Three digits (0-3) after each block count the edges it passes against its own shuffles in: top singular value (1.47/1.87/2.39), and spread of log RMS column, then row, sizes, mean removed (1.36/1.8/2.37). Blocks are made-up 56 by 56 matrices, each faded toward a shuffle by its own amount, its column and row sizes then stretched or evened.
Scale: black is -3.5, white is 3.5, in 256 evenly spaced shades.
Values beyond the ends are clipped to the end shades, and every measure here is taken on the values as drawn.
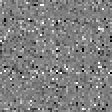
0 1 2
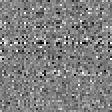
2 1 3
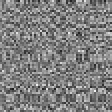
3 1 2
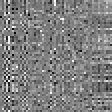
3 3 0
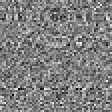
2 0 2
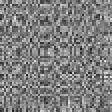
3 1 2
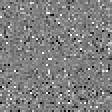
0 1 2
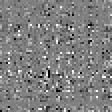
0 3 3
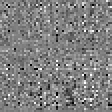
1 3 3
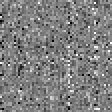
1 2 1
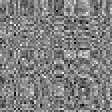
3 1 0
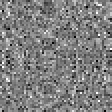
2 1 0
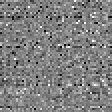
2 0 2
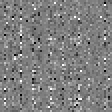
1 3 1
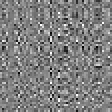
3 3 1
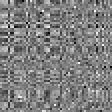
3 2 2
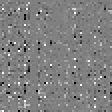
0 3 2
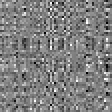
3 3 0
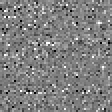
0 1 2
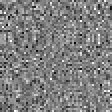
2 2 0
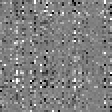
2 3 2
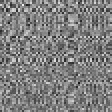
3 0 3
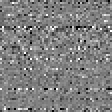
1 1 3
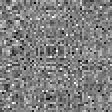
2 0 0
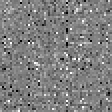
1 2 1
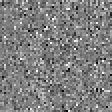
0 1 1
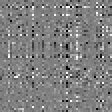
3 3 3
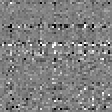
2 2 3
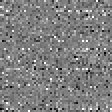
1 1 2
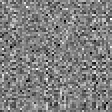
2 2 0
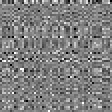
3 1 3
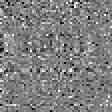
2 1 2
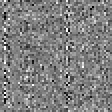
2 3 0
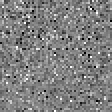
0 1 2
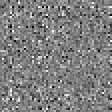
2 2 2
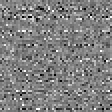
2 0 3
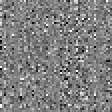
1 3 1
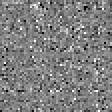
1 1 2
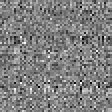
2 2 2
